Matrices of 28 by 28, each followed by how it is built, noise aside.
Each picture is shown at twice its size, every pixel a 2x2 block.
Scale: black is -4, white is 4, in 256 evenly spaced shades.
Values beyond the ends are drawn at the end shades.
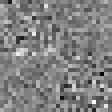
block diagonal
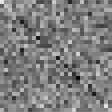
diagonal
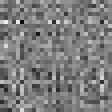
low rank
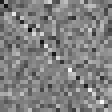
diagonal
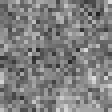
smooth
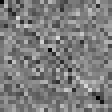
diagonal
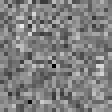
low rank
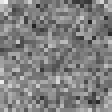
smooth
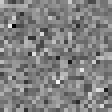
block diagonal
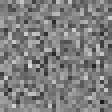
noise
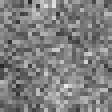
smooth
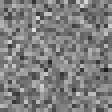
noise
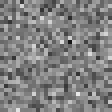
noise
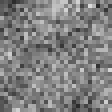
smooth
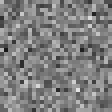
noise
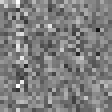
uneven columns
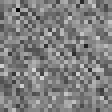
Toeplitz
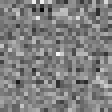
low rank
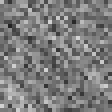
Toeplitz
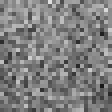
smooth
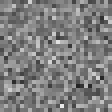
noise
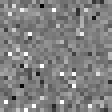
sparse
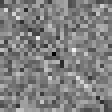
diagonal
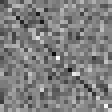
diagonal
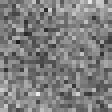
smooth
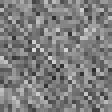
Toeplitz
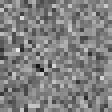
noise
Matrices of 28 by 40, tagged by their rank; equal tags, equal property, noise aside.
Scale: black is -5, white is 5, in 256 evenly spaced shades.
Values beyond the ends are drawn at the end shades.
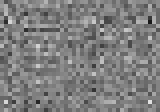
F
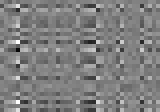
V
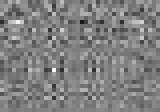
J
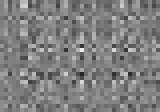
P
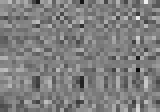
J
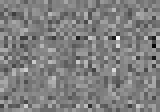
F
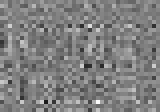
F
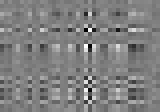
V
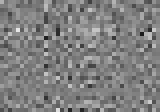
F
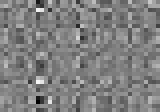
P
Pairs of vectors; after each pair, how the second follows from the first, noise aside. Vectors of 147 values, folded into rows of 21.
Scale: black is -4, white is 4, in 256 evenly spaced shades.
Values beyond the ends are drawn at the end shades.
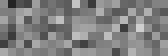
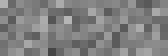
wrapped around, negated, shrunk.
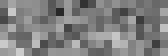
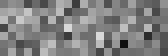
shuffled.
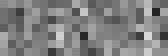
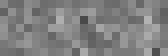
wrapped around, shrunk.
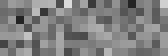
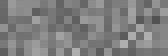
reversed, negated, shrunk.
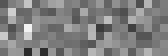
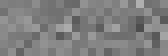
reversed, negated, shrunk.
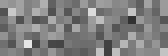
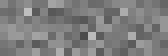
wrapped around, shrunk.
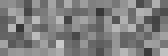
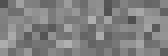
reversed, negated, shrunk.
